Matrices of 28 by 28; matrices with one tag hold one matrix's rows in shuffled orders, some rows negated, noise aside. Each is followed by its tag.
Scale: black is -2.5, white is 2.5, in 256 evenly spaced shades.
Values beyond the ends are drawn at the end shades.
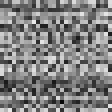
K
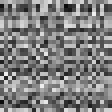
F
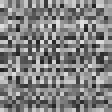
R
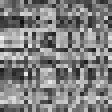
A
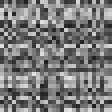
F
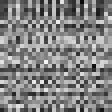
R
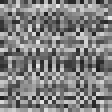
R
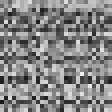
F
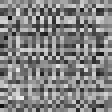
R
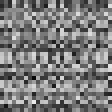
K
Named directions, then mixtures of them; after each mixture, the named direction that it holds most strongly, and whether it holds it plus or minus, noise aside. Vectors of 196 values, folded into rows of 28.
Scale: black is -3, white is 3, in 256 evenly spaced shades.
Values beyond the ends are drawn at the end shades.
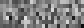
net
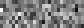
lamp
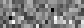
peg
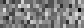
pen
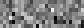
peg, minus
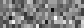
peg, plus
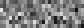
lamp, plus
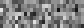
lamp, plus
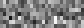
peg, plus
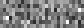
pen, minus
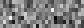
peg, minus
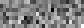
net, minus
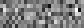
lamp, minus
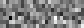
peg, plus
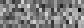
pen, plus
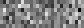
pen, plus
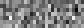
net, minus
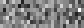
pen, minus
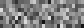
lamp, plus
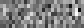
net, plus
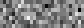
pen, plus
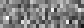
pen, minus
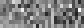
pen, minus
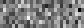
pen, plus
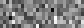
peg, plus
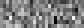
net, minus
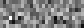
peg, minus
